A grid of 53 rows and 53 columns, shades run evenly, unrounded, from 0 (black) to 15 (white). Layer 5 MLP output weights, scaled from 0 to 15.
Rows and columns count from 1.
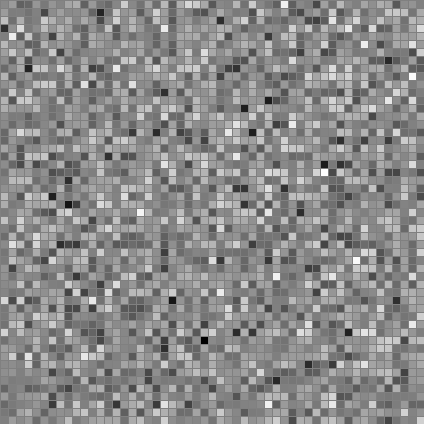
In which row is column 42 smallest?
46
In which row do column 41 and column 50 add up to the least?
21
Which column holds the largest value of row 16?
37
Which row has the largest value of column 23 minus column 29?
9
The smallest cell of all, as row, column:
43, 26
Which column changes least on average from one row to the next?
19
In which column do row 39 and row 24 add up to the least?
36
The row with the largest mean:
28
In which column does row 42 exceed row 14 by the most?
31
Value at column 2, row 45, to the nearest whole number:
12
